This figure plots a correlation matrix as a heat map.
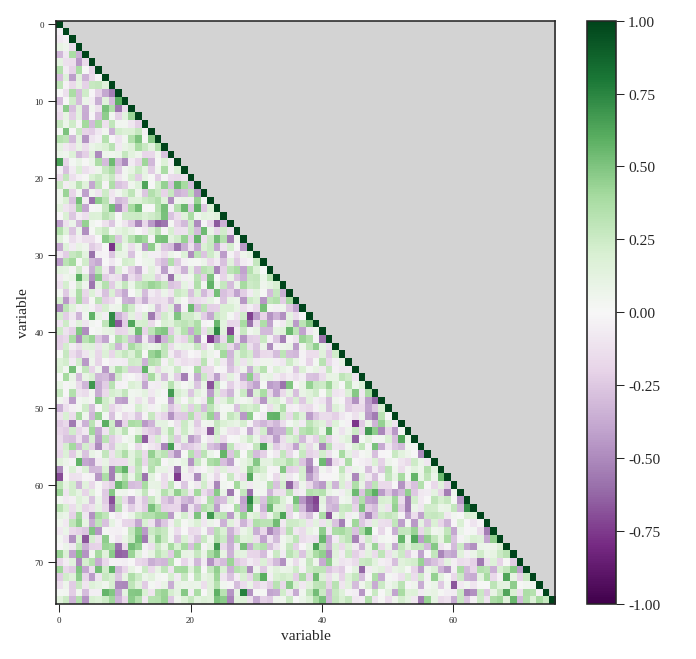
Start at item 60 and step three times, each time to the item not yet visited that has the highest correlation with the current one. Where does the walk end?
58
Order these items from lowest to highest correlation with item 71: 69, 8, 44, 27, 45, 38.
44, 45, 38, 27, 69, 8
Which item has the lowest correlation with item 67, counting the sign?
4
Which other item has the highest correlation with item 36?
62
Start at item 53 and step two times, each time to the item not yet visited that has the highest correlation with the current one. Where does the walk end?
5
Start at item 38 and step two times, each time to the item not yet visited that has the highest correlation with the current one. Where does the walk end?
39
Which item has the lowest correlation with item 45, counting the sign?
52
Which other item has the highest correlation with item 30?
57
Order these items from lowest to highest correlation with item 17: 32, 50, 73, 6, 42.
6, 73, 50, 42, 32
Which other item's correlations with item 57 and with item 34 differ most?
35
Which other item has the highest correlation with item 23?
64
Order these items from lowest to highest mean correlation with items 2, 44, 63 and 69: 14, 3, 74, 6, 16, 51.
74, 16, 6, 51, 3, 14
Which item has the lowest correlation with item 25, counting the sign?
55
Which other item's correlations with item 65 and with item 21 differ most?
28
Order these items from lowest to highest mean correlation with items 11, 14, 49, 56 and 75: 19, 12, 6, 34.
19, 6, 34, 12
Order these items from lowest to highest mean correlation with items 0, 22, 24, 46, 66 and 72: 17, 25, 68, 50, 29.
50, 29, 25, 17, 68
